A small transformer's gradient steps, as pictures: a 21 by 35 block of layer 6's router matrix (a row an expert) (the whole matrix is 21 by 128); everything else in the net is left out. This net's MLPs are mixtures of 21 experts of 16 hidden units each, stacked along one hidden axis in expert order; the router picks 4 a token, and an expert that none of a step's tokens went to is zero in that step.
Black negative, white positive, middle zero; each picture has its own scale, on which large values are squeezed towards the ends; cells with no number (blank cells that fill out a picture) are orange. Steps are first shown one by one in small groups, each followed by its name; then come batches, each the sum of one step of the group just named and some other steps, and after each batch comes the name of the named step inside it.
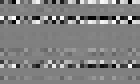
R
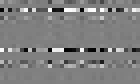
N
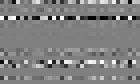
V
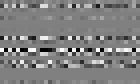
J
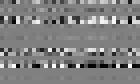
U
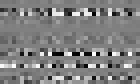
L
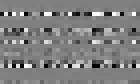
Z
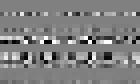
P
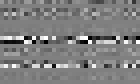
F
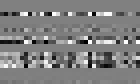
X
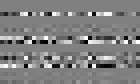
X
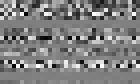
Z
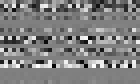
F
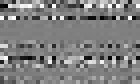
V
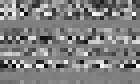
Z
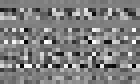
L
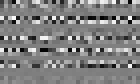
R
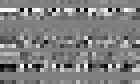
X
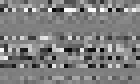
N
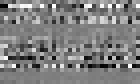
U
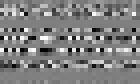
J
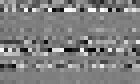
N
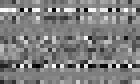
P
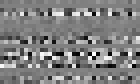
L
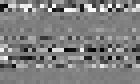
N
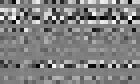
R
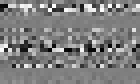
N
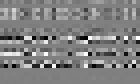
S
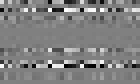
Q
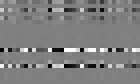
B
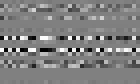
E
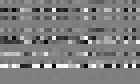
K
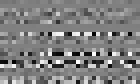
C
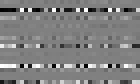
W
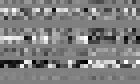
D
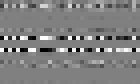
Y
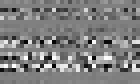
K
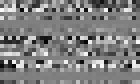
K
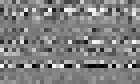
Q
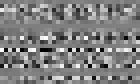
E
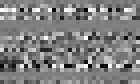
D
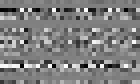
W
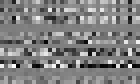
C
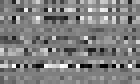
K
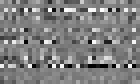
Q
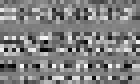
E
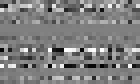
B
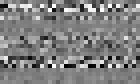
Q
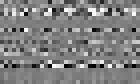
Q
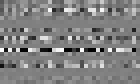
Y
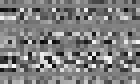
C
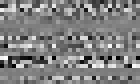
D
